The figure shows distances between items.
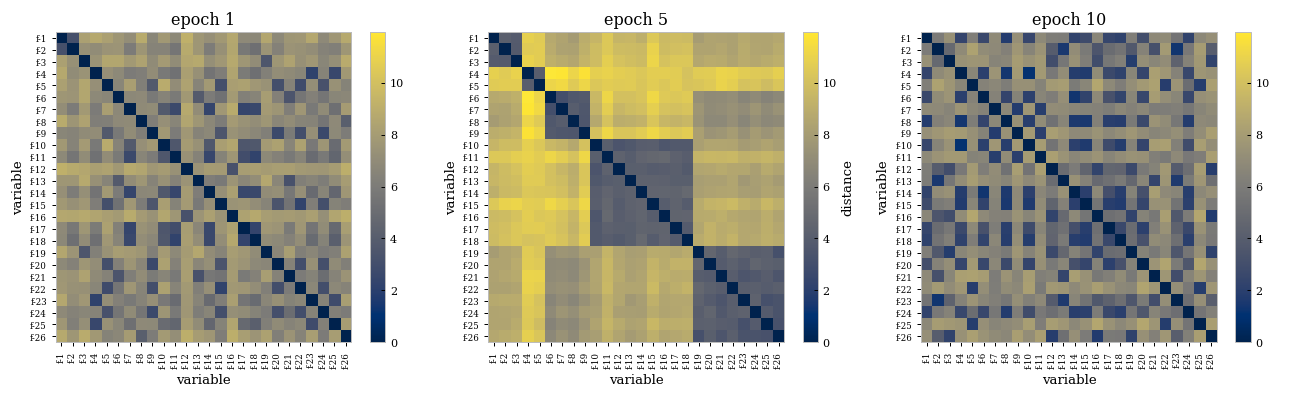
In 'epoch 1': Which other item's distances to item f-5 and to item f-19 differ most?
f-3
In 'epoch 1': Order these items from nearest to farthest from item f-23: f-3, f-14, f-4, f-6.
f-4, f-14, f-6, f-3
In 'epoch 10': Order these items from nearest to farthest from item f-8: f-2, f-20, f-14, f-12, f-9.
f-14, f-20, f-12, f-2, f-9
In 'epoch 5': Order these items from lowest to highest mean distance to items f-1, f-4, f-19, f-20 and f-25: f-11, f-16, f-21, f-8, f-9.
f-21, f-8, f-9, f-16, f-11
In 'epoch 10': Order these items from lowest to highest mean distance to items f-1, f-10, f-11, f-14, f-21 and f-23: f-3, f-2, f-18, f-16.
f-18, f-2, f-16, f-3
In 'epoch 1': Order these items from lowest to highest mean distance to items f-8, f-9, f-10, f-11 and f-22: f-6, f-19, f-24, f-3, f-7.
f-24, f-7, f-6, f-19, f-3
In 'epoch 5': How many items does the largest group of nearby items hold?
9
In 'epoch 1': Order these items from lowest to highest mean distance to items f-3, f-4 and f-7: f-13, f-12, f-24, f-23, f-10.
f-23, f-10, f-24, f-13, f-12
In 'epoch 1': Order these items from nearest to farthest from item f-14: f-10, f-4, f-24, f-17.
f-17, f-10, f-4, f-24
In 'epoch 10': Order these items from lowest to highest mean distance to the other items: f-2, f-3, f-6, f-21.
f-6, f-2, f-3, f-21
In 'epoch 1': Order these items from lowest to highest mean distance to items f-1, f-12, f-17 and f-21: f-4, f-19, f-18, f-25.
f-18, f-25, f-4, f-19
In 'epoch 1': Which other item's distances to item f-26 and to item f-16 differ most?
f-12
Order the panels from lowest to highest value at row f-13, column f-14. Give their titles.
epoch 5, epoch 1, epoch 10
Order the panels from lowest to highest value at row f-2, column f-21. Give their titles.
epoch 10, epoch 1, epoch 5
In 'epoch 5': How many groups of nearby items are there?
5
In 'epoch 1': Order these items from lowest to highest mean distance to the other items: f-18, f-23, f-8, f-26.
f-18, f-23, f-8, f-26
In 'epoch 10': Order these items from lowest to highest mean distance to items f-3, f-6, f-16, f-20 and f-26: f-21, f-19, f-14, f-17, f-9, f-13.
f-19, f-17, f-14, f-13, f-21, f-9
